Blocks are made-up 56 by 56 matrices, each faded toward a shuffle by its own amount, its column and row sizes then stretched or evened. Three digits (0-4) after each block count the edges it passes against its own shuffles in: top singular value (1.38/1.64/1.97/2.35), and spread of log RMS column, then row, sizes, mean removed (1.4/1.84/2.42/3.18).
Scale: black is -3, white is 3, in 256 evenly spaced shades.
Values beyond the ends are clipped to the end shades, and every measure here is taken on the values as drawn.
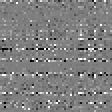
4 2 4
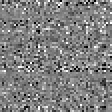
2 1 3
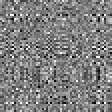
4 2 3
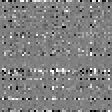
1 2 4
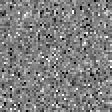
1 1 0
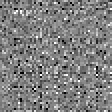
3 2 1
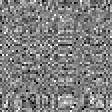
4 0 2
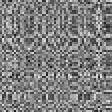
4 2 2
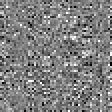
3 2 2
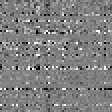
2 2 4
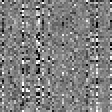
4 4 0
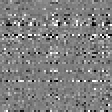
3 2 4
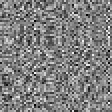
3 2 0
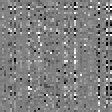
4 4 1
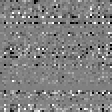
2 2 4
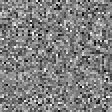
2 1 1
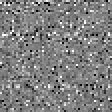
2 0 2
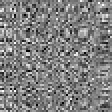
4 3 1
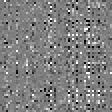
3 4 2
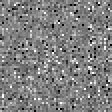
1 2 0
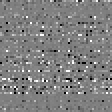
0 1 4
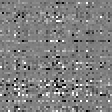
2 3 4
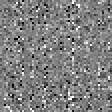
0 3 1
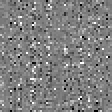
0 3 1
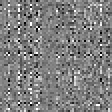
3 4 2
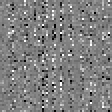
1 4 1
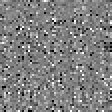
1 2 2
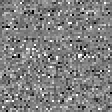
0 0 3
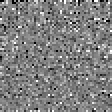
1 1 2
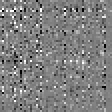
2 4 2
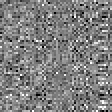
4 2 1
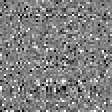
3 1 1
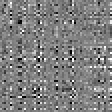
4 4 3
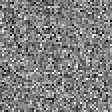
2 0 0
